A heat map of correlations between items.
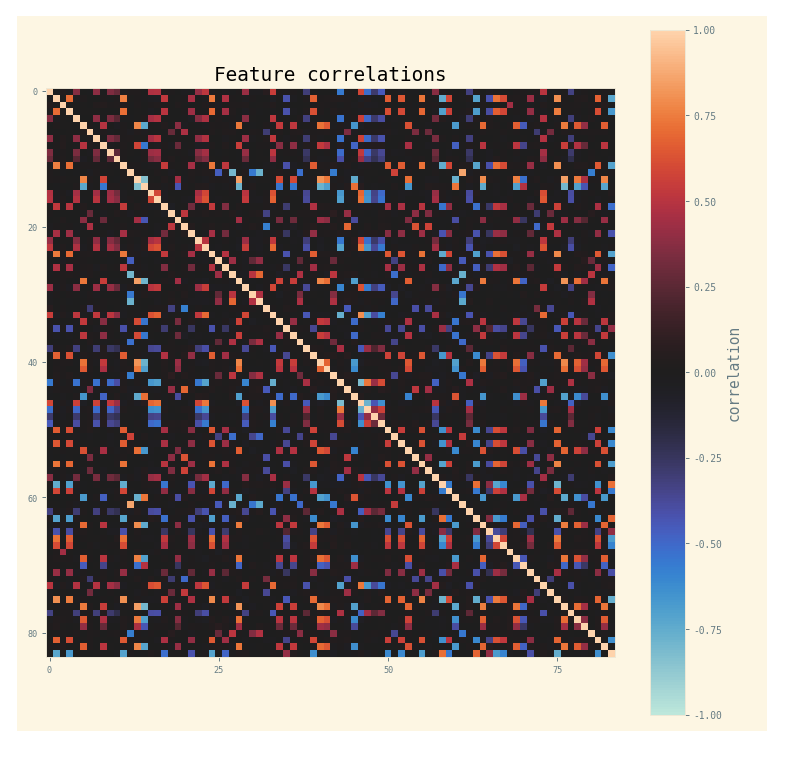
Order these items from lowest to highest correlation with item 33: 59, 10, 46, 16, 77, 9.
77, 59, 10, 9, 16, 46
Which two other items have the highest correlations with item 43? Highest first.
47, 49
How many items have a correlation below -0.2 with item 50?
5
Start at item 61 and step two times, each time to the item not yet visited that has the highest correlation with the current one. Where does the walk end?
51
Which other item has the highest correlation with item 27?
31
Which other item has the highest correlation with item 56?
20
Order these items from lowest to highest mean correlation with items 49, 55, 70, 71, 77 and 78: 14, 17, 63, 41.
63, 14, 41, 17
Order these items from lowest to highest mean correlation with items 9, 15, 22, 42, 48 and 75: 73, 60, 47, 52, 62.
47, 62, 60, 52, 73
